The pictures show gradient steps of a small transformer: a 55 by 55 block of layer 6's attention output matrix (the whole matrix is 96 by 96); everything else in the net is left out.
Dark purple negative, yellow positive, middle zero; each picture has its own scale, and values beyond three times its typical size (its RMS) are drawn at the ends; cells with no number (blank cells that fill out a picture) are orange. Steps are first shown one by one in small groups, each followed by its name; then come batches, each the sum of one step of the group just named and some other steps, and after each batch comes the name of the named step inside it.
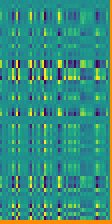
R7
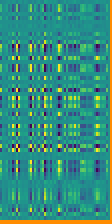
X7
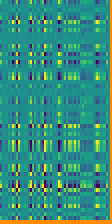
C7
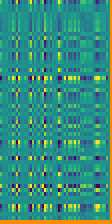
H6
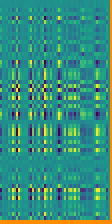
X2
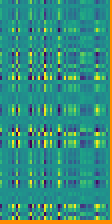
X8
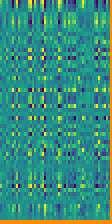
H6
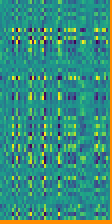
H6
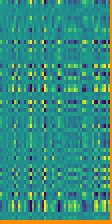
H6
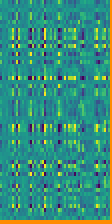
C7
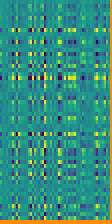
X8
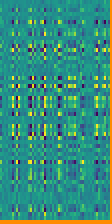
X7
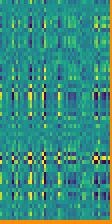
C7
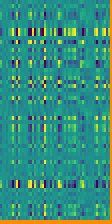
R7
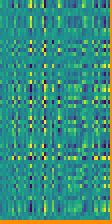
X2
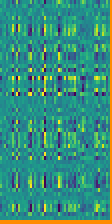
H6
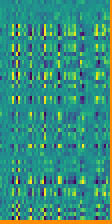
R7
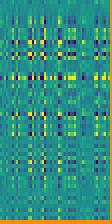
X7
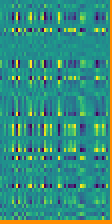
R7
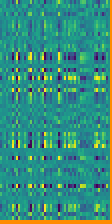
H6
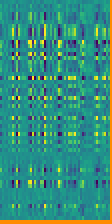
X7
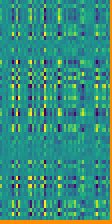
R7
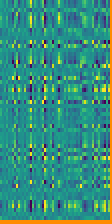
R7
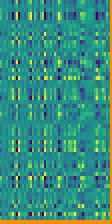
R7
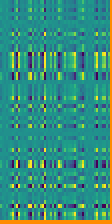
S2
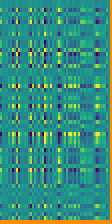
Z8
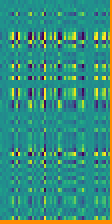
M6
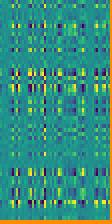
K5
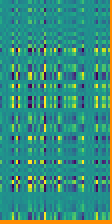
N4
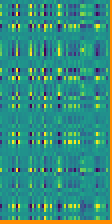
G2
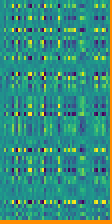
K5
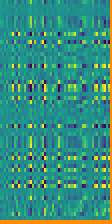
S2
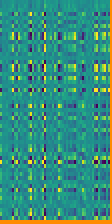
M6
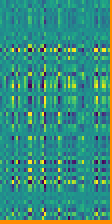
N4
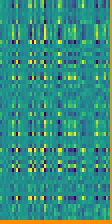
Z8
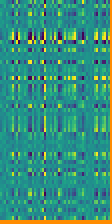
M6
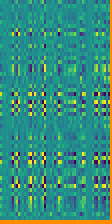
S2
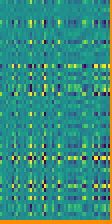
Z8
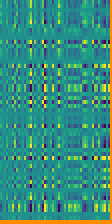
G2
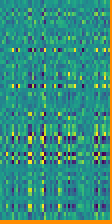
N4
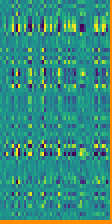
K5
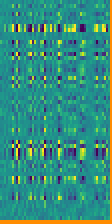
K5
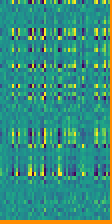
Z8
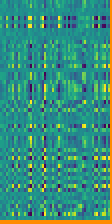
S2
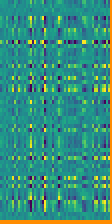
K5
